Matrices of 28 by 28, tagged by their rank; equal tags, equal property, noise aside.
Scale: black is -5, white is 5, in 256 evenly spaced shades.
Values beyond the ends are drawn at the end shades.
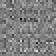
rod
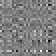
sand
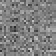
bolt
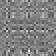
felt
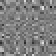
sand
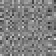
sand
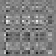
felt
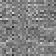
rod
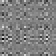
felt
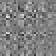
sand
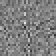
rod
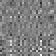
felt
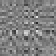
felt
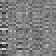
felt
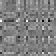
felt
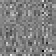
sand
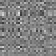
felt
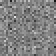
bolt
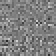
bolt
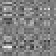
felt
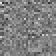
bolt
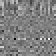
sand
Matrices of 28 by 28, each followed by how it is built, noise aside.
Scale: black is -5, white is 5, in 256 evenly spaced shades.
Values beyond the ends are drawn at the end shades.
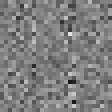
low rank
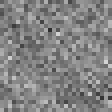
Toeplitz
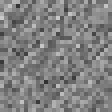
Hankel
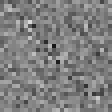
banded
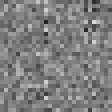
low rank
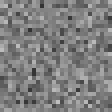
low rank
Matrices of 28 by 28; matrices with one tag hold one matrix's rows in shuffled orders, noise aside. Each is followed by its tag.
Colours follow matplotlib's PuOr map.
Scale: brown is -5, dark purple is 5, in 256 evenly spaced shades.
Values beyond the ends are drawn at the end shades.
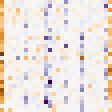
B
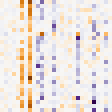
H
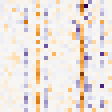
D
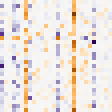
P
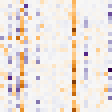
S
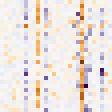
D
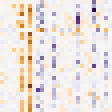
H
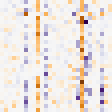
D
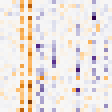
H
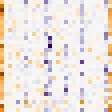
B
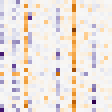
P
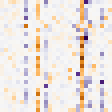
D
